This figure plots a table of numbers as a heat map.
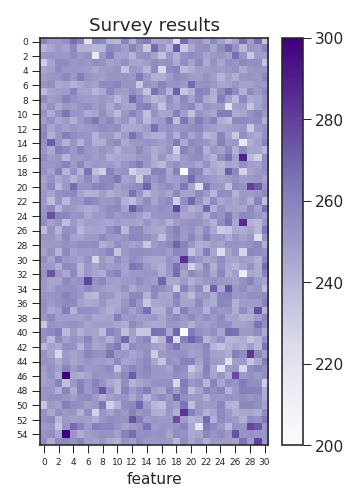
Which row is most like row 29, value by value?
45
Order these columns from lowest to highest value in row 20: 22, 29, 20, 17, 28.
20, 17, 22, 29, 28
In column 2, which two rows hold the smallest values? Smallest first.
43, 53
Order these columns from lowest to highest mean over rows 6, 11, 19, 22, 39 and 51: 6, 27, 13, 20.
13, 27, 6, 20
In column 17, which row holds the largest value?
41
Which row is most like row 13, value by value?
8
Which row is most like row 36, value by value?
21
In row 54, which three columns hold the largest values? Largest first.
3, 26, 12
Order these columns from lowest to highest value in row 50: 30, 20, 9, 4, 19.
9, 20, 30, 4, 19
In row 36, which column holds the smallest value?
14
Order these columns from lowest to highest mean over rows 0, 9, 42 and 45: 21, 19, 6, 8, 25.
25, 6, 21, 8, 19
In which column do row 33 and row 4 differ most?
16
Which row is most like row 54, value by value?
46
